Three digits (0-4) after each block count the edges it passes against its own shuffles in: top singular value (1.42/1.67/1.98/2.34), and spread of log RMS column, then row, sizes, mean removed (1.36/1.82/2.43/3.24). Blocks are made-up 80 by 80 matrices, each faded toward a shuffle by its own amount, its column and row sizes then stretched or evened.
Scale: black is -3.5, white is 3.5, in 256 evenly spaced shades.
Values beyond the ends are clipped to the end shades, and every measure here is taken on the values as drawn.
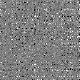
2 3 3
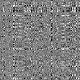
4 3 3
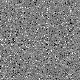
1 1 0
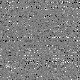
2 1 3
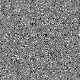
1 0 2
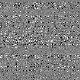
2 2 4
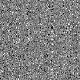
2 2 0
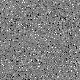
1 0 1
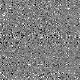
2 2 3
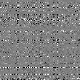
4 2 4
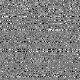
3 0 4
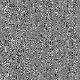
1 3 0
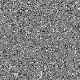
1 0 2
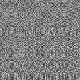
4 0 2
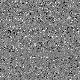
0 0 2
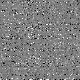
1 0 3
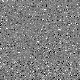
0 1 2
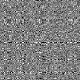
4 1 3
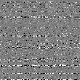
4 0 4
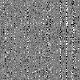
3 4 1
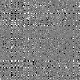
4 3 3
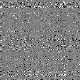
3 2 4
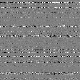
4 0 4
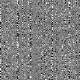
2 4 0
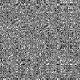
4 2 2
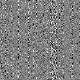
2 4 0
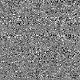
2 1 3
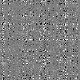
3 4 3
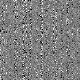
1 4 0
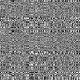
4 2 4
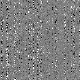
0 4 0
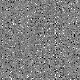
2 3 0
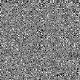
3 2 2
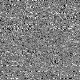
0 0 3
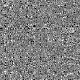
3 2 2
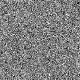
1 1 0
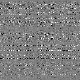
2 2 4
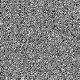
1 1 0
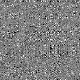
3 1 2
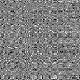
4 0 2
